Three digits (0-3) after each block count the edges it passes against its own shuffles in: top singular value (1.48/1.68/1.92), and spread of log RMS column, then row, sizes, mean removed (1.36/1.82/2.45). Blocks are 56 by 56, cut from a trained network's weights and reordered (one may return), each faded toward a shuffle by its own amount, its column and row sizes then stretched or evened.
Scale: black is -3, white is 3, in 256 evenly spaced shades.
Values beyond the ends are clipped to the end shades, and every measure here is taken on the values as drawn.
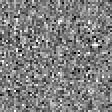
0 1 1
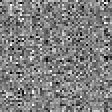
2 2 1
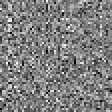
2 2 0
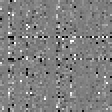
2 3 1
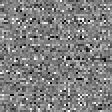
1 1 3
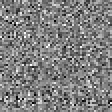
1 1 2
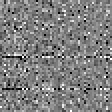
3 3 1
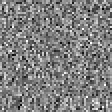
2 0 1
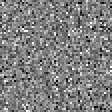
0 2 0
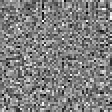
2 2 0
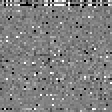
3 0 3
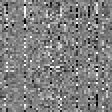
2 3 1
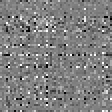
0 3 3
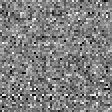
1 0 2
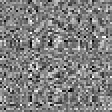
3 2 2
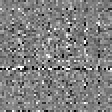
1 3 3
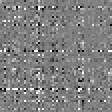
2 3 3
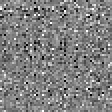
0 2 2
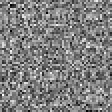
2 1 0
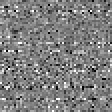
0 1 3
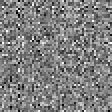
3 2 1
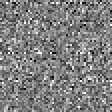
0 1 2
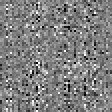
0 3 1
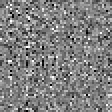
0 2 1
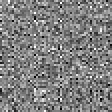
3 3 1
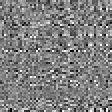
3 1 3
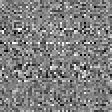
2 1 3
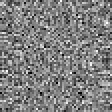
2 0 0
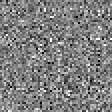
1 1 1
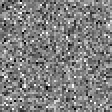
0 2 0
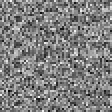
3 0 0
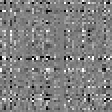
3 3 3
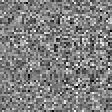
2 1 1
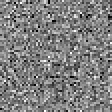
1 1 1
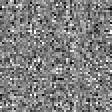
0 2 1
